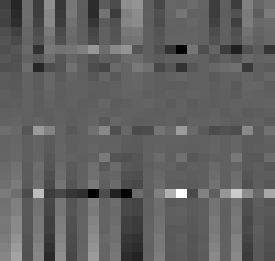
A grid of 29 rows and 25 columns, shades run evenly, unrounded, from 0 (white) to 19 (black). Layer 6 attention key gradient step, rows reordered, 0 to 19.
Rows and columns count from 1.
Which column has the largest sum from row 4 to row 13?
4
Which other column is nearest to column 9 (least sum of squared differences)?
6
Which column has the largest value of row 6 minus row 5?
17
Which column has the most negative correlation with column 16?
8
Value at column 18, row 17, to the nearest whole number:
12
